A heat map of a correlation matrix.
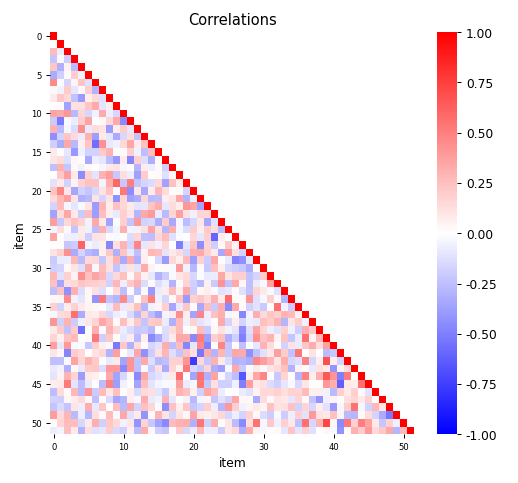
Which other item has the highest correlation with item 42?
39
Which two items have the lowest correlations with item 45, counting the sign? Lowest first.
41, 27
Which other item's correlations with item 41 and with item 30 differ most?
44
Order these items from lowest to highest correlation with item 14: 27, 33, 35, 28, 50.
33, 50, 35, 27, 28
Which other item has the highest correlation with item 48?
43
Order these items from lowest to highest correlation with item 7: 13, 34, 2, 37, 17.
17, 13, 2, 37, 34
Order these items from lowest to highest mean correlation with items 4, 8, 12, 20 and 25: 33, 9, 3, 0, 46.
3, 33, 46, 9, 0
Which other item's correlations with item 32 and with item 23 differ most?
26
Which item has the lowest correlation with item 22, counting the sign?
40
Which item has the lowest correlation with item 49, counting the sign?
48
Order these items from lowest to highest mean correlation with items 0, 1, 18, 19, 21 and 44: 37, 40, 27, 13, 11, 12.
27, 12, 11, 13, 37, 40
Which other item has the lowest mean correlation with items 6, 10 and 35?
13
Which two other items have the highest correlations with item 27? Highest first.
4, 12
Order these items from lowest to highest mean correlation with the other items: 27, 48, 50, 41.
27, 41, 48, 50
